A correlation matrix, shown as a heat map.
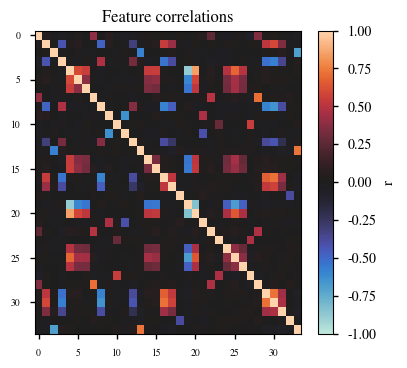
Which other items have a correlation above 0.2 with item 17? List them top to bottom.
1, 16, 29, 30, 31
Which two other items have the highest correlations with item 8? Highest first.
3, 12
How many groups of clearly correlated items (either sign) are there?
7
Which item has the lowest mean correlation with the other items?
19
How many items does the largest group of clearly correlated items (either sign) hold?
10
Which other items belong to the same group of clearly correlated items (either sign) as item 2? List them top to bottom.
13, 33
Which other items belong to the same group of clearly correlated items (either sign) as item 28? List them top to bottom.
0, 7, 22
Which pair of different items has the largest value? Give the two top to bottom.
4, 20
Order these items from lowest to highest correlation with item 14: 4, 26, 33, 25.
33, 26, 25, 4
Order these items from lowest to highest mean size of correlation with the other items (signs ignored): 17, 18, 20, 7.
18, 7, 17, 20
